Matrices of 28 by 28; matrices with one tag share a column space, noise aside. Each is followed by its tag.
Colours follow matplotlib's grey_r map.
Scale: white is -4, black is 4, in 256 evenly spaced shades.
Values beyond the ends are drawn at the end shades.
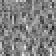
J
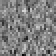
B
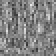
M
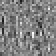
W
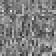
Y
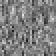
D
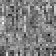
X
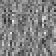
Y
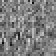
W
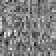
W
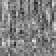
M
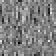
D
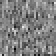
J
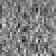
B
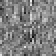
D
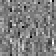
W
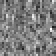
J
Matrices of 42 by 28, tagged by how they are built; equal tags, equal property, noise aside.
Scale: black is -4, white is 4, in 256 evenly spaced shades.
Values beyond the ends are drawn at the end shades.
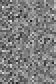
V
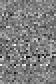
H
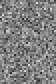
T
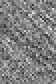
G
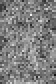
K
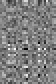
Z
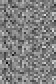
V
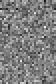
T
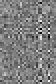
Z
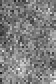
K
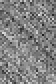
G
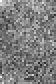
K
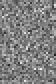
T
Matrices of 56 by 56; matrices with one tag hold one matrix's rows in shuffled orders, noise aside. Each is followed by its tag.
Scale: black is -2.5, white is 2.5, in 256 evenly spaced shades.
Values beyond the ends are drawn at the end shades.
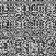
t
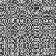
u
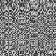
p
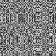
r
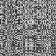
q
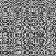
t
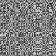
r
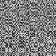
p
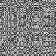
u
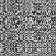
q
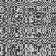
q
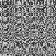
t
